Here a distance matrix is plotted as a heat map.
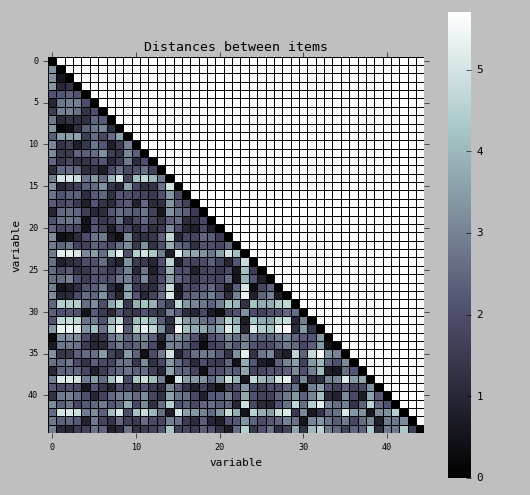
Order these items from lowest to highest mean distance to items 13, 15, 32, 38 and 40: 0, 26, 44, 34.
34, 0, 26, 44
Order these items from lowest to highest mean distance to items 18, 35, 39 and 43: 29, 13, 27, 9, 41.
13, 27, 9, 41, 29
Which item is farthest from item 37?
32
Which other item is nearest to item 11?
35
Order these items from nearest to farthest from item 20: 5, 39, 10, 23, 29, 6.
39, 10, 6, 5, 29, 23
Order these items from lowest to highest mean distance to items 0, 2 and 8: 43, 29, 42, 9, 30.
30, 43, 9, 29, 42
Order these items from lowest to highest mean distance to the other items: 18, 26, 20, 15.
20, 18, 26, 15
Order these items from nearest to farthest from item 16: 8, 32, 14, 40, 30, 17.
30, 17, 8, 40, 14, 32
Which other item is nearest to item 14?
38
